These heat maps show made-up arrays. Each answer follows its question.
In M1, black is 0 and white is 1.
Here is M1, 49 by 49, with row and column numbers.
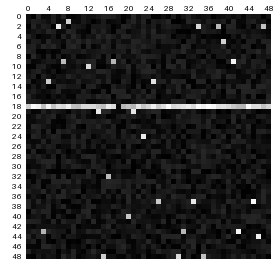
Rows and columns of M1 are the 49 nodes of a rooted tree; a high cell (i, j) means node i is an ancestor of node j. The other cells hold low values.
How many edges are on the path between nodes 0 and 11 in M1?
2
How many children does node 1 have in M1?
1
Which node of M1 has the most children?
18
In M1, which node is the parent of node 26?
37
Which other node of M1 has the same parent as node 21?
14
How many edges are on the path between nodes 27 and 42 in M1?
3
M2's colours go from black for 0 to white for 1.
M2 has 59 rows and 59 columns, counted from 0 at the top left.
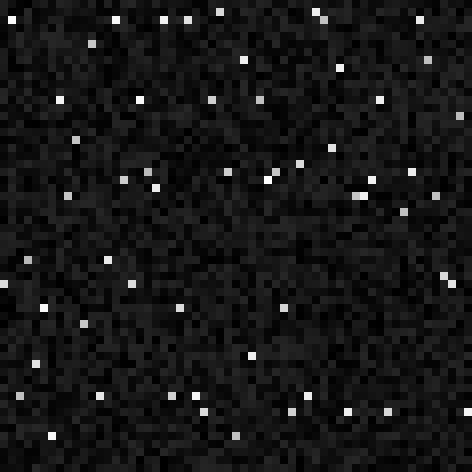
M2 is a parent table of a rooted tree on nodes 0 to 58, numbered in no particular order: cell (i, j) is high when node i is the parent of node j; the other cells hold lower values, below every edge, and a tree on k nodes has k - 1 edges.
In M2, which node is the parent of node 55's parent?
21
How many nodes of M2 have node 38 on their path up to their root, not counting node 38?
10
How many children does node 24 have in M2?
4
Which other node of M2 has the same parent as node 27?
39
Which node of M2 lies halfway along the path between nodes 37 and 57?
2
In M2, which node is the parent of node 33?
22
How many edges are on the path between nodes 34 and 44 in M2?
4
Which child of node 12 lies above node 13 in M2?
32
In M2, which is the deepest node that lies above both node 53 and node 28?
49
